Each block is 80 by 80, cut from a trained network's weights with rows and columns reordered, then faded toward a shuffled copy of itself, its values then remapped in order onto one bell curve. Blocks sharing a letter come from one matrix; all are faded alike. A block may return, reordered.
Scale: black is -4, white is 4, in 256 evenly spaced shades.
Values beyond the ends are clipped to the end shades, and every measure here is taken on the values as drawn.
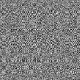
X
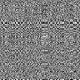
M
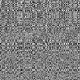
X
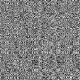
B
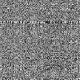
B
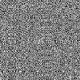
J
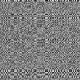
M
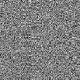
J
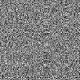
J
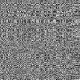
X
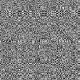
X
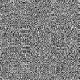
J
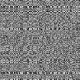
M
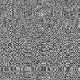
X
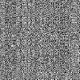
B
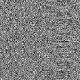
J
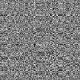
X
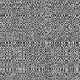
M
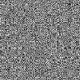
B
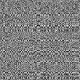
M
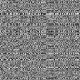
M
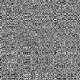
X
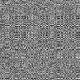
M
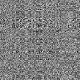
B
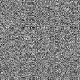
J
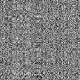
B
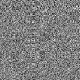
J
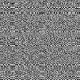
M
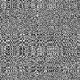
X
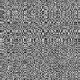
X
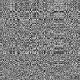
X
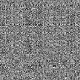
B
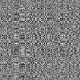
M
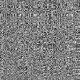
B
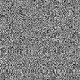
J
